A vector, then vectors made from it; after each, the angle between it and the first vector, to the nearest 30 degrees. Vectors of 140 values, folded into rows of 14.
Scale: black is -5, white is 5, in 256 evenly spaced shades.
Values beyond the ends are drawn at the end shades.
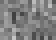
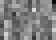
60 degrees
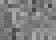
150 degrees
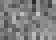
150 degrees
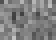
30 degrees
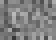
150 degrees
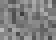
30 degrees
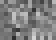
150 degrees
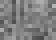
60 degrees
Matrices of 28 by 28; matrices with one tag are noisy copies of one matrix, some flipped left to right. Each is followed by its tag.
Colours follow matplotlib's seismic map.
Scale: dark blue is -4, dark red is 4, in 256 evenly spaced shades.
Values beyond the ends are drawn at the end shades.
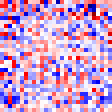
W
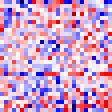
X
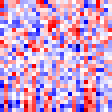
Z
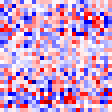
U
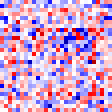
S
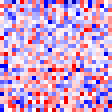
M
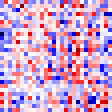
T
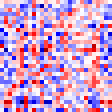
T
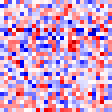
S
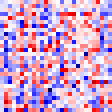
T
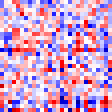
T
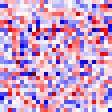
S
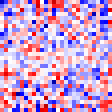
X
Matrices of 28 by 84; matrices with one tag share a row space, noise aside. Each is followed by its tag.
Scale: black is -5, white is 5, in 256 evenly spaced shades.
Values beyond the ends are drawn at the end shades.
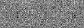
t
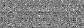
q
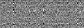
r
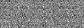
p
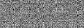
r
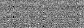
r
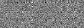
t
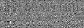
q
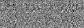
q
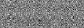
q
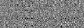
t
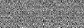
p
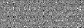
r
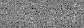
t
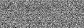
q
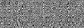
p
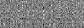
p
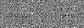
t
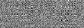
t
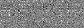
p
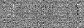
r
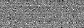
q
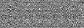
q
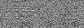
t
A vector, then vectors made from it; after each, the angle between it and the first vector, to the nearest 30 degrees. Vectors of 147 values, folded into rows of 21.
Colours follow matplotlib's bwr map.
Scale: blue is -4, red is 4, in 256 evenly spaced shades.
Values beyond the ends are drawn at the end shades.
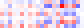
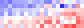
120 degrees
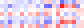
30 degrees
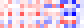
30 degrees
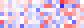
150 degrees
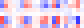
90 degrees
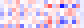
150 degrees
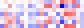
150 degrees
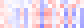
60 degrees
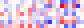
30 degrees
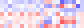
30 degrees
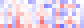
60 degrees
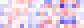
150 degrees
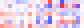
30 degrees
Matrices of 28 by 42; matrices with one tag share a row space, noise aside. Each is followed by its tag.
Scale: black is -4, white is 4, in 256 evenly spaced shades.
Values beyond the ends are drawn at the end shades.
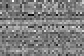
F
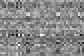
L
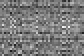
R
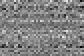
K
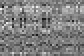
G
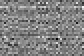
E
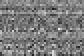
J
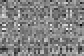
K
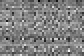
F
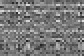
L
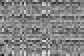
G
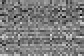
K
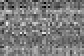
G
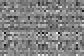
E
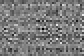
E
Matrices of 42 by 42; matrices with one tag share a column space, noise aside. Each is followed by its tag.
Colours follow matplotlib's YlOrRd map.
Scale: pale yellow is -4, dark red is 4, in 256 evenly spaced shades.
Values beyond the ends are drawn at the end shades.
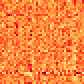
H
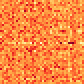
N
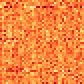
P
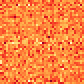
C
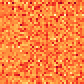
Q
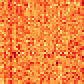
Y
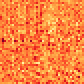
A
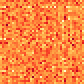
P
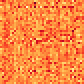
P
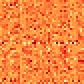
C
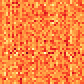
Y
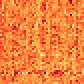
H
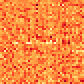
C
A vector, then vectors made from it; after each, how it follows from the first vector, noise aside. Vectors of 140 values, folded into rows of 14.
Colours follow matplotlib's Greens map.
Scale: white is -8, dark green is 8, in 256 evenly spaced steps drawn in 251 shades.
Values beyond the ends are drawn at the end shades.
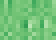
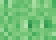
negated.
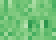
negated.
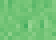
shrunk.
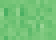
wrapped around, negated, shrunk.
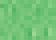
wrapped around, shrunk.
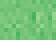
wrapped around, shrunk.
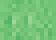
wrapped around, shrunk.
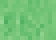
wrapped around, negated, shrunk.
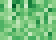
wrapped around, negated, scaled up.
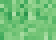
reversed, negated.
